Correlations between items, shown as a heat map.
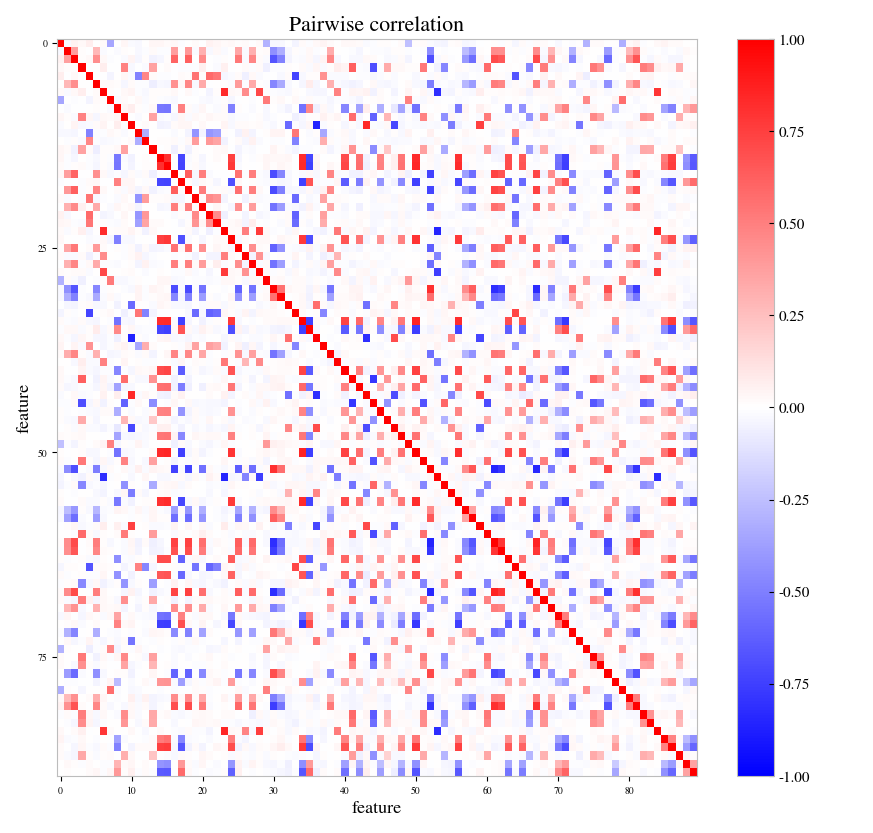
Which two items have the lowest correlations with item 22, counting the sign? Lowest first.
33, 64
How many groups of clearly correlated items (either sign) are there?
7
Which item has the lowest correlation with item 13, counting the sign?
44
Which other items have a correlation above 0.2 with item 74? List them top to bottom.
7, 29, 49, 79
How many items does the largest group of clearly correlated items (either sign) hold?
22
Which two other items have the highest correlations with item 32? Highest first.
36, 47
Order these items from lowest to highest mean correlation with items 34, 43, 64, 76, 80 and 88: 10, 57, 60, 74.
57, 74, 60, 10
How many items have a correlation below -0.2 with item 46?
3
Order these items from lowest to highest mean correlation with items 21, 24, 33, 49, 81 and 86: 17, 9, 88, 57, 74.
17, 88, 57, 9, 74
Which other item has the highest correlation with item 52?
30
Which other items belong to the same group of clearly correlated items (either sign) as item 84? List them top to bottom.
6, 23, 26, 28, 39, 53
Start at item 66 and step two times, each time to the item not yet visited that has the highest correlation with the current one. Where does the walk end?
54
